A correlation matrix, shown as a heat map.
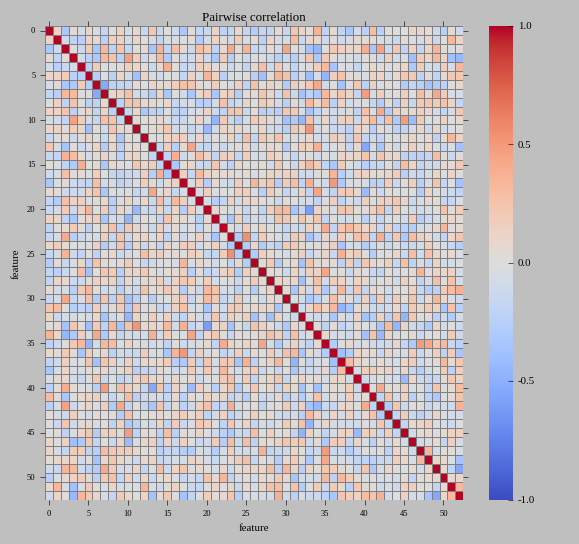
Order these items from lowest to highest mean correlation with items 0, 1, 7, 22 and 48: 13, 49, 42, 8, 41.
42, 13, 41, 49, 8
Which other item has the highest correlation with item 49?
7
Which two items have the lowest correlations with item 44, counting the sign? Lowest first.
33, 10
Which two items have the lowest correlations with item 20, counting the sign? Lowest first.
33, 11
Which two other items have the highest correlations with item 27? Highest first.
35, 47
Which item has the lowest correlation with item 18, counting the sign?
40
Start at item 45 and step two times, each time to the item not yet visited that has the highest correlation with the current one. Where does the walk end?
3
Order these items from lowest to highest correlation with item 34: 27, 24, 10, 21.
10, 24, 27, 21
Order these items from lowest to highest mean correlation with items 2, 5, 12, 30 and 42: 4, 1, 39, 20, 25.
4, 1, 39, 25, 20
